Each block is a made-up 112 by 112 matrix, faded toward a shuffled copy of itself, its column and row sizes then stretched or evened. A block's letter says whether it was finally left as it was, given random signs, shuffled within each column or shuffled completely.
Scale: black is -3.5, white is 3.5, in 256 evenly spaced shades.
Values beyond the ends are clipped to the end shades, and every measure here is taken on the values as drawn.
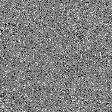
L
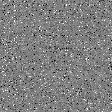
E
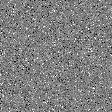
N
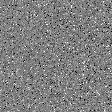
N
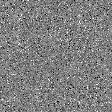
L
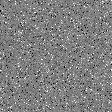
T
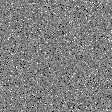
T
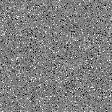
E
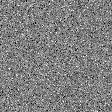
T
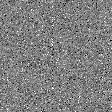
N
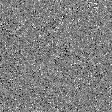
N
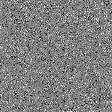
N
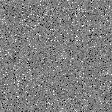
L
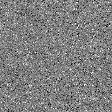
L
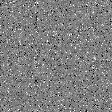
E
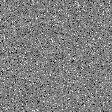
N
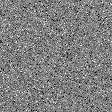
T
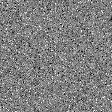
N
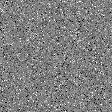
N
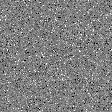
T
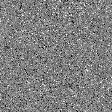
N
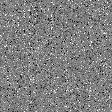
N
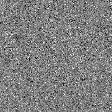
E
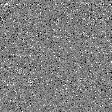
L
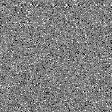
E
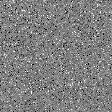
E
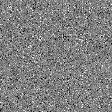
E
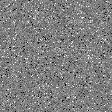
E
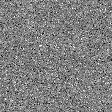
T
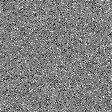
T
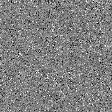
L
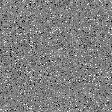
E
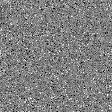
L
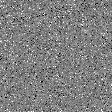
L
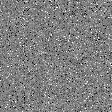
N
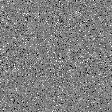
E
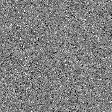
N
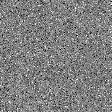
N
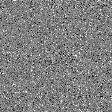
L
